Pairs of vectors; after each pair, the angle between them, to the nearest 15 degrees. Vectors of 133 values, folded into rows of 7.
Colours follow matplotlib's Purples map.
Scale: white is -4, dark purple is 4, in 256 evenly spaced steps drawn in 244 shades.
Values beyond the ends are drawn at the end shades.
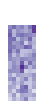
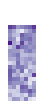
60 degrees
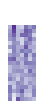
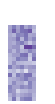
90 degrees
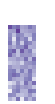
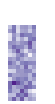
120 degrees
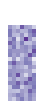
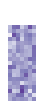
105 degrees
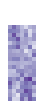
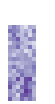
30 degrees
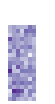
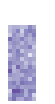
30 degrees
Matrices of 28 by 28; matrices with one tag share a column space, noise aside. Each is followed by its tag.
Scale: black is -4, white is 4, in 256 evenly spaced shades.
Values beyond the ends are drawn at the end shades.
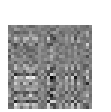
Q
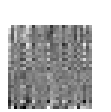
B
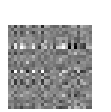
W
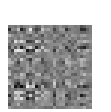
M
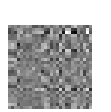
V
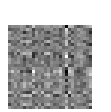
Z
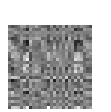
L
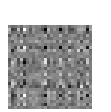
M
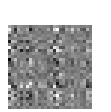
M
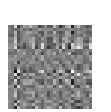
W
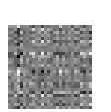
Z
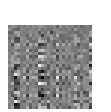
Q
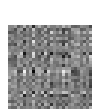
Z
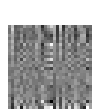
B
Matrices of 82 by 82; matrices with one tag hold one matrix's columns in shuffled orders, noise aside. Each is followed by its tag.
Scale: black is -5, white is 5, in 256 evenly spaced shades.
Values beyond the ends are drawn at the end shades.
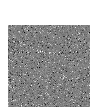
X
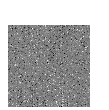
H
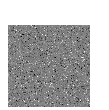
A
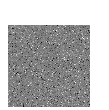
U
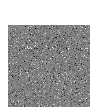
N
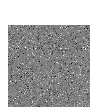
N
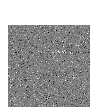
X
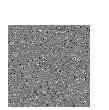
U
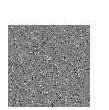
U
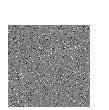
N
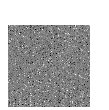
H
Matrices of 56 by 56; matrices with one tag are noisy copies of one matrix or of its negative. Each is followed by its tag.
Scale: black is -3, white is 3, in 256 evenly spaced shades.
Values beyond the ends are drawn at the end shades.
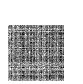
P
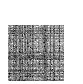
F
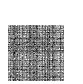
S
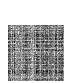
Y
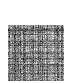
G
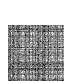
P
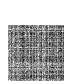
P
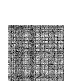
Y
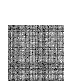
P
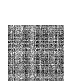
Y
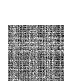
S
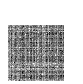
P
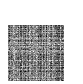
S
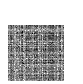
G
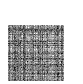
G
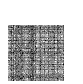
Y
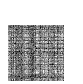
Y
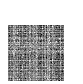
S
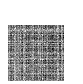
G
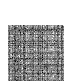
G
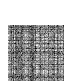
Y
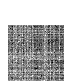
F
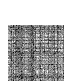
Y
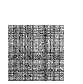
F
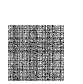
S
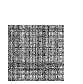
P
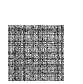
G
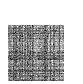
F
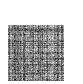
G
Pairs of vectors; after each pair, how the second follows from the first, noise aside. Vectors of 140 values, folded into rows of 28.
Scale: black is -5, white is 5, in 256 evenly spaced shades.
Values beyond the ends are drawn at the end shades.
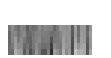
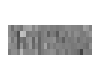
wrapped around, partly zeroed.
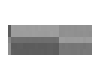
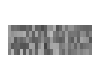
sign-scrambled.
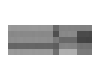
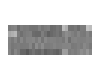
wrapped around, negated, partly zeroed.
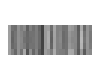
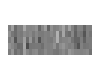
wrapped around, negated, partly zeroed.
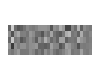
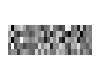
negated, scaled up.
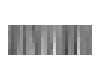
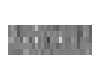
wrapped around, partly zeroed.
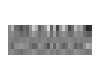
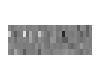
wrapped around, partly zeroed.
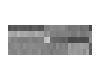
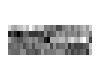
negated, scaled up.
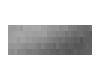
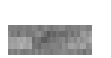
wrapped around, negated, partly zeroed.
